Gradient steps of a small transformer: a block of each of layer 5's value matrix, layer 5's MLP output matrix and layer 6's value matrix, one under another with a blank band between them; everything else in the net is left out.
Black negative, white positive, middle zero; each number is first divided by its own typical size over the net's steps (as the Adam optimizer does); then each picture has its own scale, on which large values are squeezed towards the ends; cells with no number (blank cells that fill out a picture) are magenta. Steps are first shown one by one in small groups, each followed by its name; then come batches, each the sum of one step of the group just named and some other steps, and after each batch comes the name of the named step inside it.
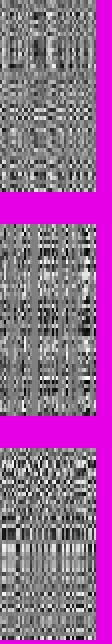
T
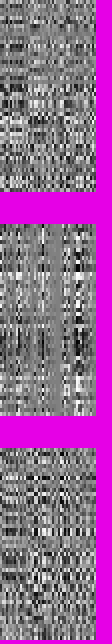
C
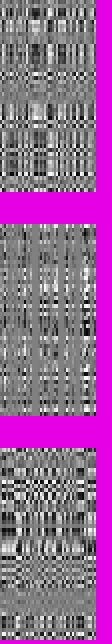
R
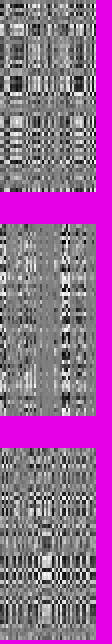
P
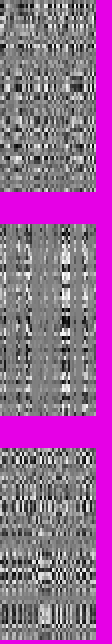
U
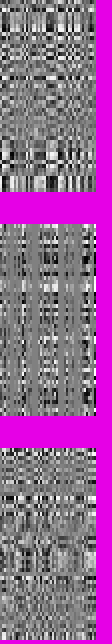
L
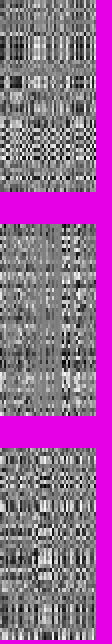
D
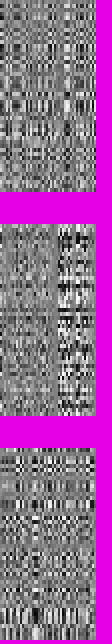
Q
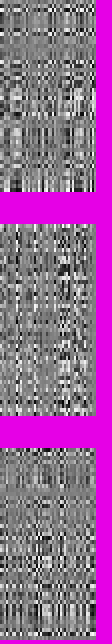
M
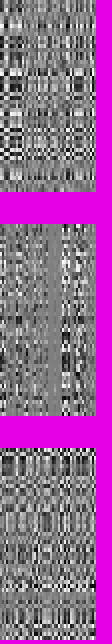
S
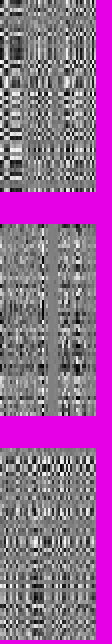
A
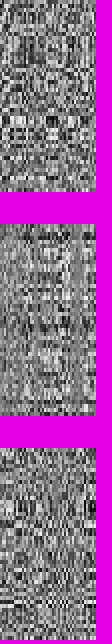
U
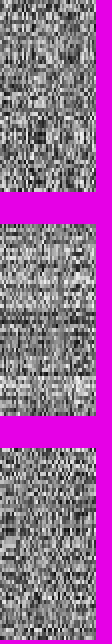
C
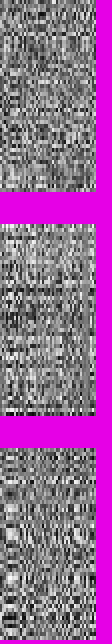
S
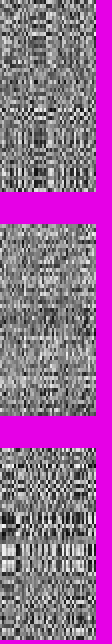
T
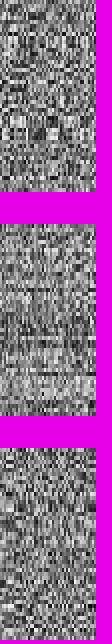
C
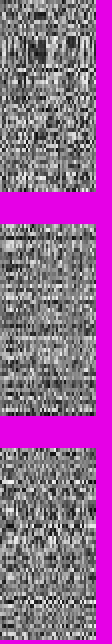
R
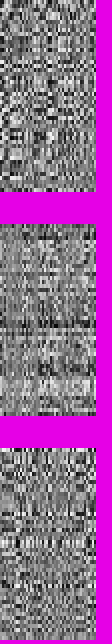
A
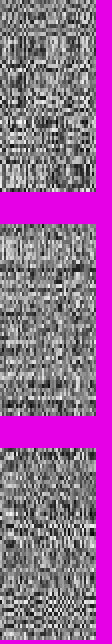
C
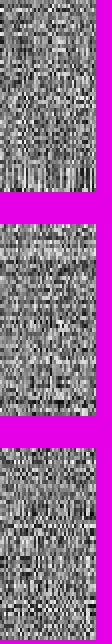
M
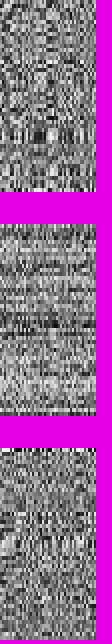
M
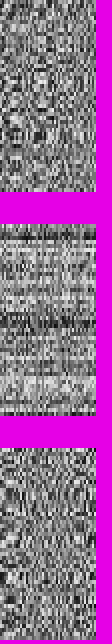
U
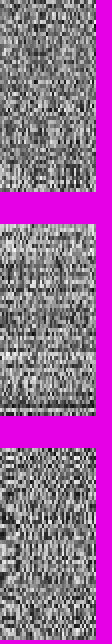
Q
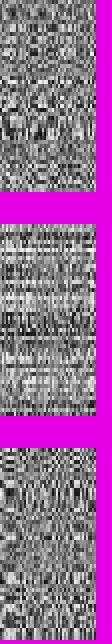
Q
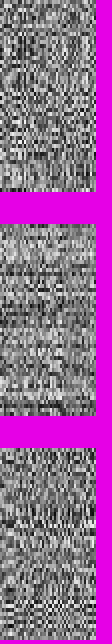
A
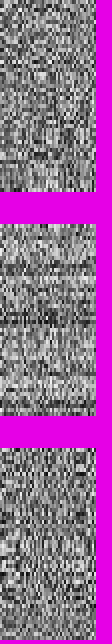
M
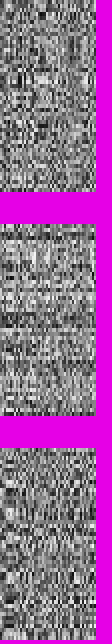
D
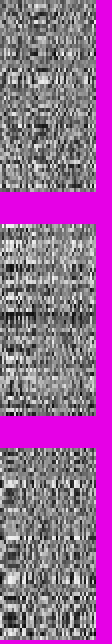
S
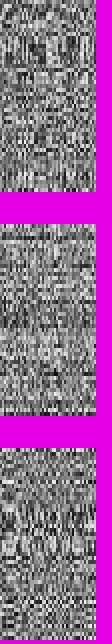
R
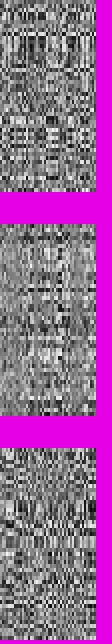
U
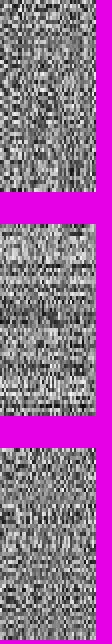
A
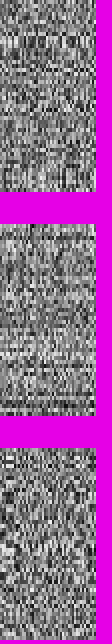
Q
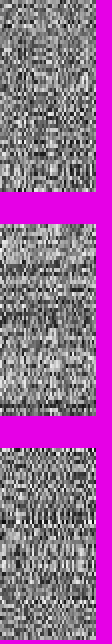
L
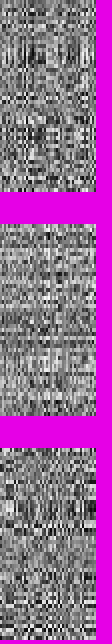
L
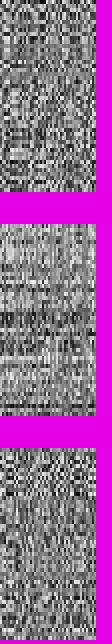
A
